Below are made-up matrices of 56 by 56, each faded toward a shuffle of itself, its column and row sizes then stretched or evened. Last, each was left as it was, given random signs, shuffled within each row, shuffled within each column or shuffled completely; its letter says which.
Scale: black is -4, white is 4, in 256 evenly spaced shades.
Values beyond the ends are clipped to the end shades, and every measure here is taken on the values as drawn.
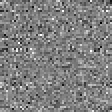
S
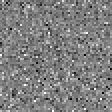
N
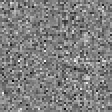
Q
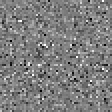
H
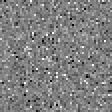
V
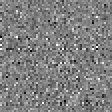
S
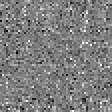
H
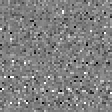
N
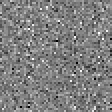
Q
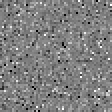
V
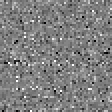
N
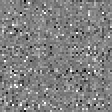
H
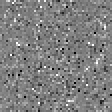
Q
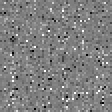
Q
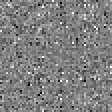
H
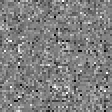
H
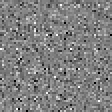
H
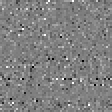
N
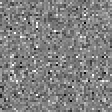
H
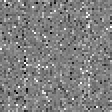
Q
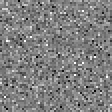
V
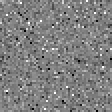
V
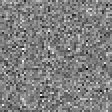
Q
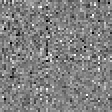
H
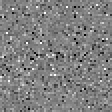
N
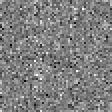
Q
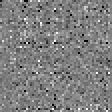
S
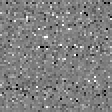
N
